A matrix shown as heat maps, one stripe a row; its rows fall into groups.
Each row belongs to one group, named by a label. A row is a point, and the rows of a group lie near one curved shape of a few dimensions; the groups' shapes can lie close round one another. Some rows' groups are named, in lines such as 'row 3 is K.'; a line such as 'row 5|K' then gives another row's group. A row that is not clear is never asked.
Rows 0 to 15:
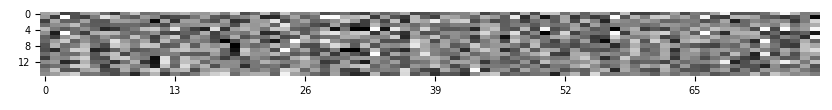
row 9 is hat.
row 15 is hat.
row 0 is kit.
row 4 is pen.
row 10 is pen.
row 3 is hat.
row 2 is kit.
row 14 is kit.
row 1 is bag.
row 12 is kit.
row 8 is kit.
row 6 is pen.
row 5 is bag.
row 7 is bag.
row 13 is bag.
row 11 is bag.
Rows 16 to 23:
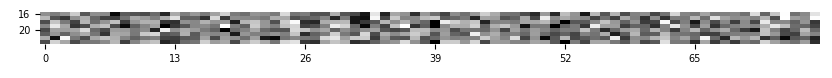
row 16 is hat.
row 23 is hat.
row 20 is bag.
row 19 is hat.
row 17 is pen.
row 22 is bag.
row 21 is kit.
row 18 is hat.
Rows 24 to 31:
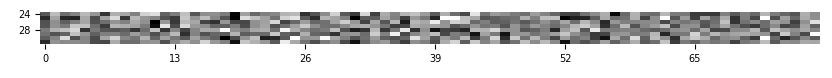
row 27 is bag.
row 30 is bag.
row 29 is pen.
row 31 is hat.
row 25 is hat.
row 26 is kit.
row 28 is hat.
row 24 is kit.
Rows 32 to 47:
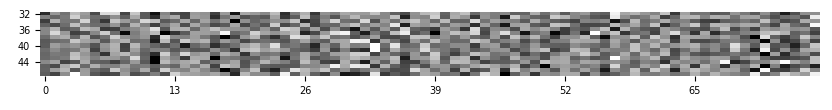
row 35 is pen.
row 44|kit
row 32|pen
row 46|bag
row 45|bag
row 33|pen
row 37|hat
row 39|bag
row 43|pen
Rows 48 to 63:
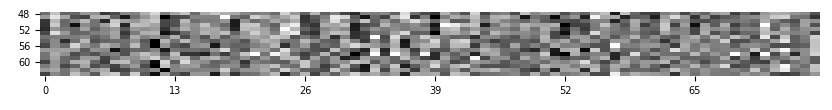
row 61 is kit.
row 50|kit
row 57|hat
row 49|hat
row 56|pen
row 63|pen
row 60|bag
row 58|pen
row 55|kit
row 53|hat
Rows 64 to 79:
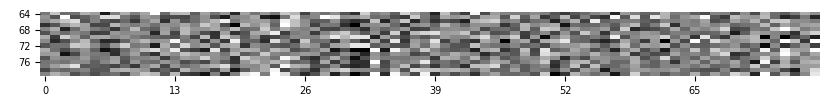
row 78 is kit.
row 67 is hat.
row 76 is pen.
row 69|kit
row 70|bag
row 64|kit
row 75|hat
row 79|pen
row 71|pen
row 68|kit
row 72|bag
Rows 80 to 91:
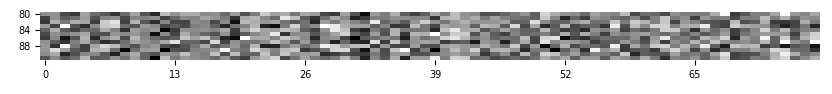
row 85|kit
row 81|hat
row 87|pen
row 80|kit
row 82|pen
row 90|kit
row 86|hat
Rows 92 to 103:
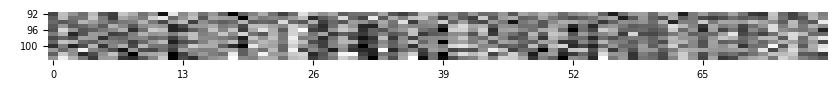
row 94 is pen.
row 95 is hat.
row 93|kit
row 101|hat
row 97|kit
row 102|hat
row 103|hat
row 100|hat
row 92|bag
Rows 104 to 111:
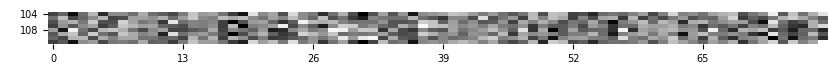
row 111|hat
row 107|kit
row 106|bag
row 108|bag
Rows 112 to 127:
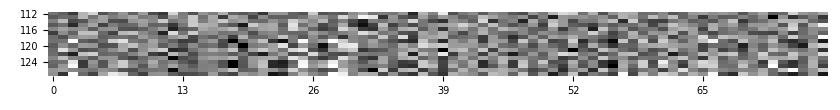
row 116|hat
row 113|bag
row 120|kit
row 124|bag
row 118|pen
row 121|hat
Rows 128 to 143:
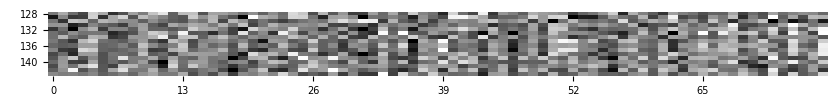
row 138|hat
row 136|pen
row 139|bag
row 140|kit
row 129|hat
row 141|bag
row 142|bag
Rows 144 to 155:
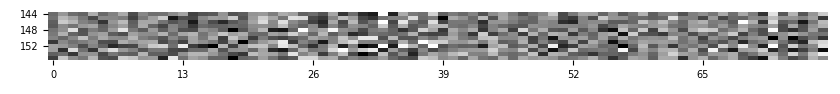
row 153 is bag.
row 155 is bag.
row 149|kit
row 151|kit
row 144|pen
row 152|pen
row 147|pen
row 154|hat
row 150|bag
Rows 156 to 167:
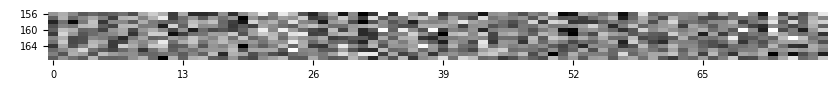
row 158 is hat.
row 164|kit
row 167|kit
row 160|pen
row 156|pen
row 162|kit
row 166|bag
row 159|bag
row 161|hat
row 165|hat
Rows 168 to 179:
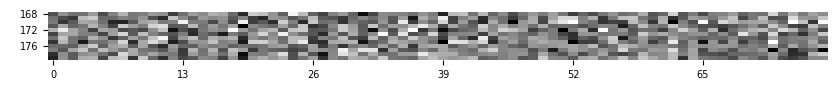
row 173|pen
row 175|hat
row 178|kit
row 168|hat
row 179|pen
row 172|hat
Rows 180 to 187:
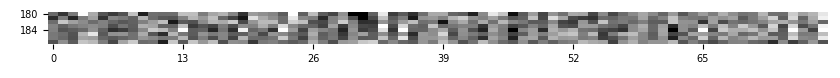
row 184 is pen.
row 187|bag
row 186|pen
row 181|hat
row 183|pen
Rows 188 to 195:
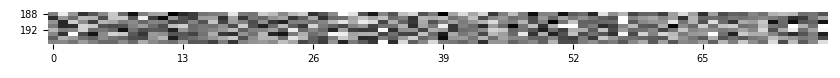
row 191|pen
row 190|bag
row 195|pen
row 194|hat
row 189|pen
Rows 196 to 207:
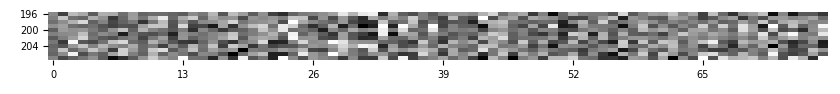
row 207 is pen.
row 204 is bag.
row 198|hat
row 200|pen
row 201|hat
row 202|hat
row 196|bag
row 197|kit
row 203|bag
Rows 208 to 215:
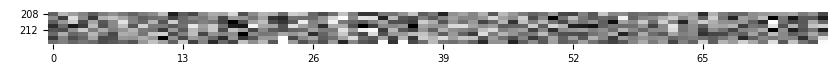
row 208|hat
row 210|bag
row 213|kit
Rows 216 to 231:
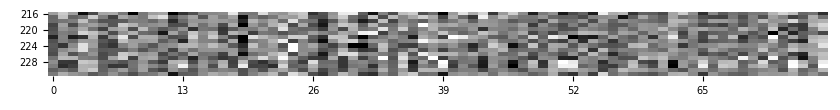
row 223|kit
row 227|pen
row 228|pen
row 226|kit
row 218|hat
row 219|kit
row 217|kit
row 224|hat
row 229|pen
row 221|bag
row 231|hat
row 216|hat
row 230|pen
